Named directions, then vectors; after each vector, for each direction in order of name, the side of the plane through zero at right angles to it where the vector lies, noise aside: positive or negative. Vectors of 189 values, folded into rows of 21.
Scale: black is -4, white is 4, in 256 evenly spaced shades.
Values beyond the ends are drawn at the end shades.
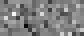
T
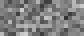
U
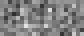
negative, positive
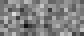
positive, negative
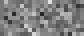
negative, negative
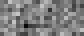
positive, negative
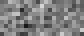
positive, negative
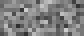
negative, negative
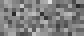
negative, negative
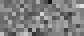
positive, positive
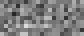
negative, positive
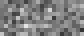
negative, positive
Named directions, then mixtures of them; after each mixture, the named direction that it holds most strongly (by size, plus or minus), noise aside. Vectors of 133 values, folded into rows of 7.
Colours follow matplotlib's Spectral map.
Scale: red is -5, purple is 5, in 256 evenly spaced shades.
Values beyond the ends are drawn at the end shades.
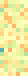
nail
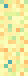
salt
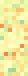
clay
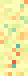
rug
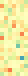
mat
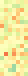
clay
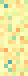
salt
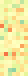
clay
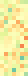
clay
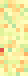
nail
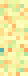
nail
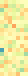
nail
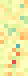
rug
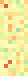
salt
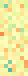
salt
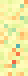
rug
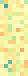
salt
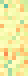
salt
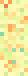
salt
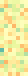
nail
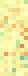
clay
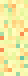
mat
